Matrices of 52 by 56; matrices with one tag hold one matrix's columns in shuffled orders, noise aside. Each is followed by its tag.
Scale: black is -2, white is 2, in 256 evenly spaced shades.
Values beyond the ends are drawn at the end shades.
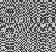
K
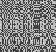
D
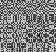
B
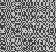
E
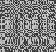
D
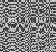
K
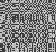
B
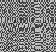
K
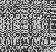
D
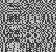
B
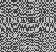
K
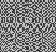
K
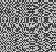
K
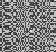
E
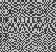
K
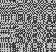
B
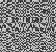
K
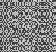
E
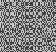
E
